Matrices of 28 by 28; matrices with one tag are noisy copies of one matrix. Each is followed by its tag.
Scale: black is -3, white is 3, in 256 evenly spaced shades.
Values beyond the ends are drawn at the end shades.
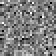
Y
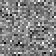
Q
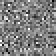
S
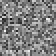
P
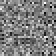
Y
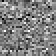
P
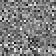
S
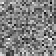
Y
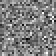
Y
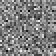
S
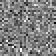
S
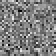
S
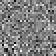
S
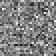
Q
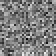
Y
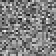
P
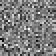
S
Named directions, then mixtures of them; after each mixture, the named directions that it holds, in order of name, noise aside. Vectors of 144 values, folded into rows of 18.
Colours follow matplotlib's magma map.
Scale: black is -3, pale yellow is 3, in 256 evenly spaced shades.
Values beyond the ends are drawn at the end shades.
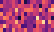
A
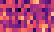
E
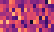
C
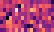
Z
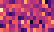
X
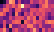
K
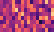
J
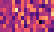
J.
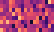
C.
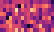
Z.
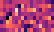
Z.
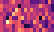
C, Z.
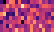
E, K, Z.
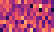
A, J, Z.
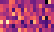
C.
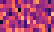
E, J, Z.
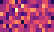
A, K, Z.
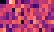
C, K.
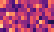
J, K, X.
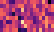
C, X.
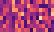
J.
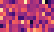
X.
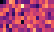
K.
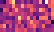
J, K, X.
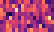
X, Z.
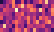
A, J, K.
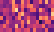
J.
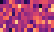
A, K, Z.
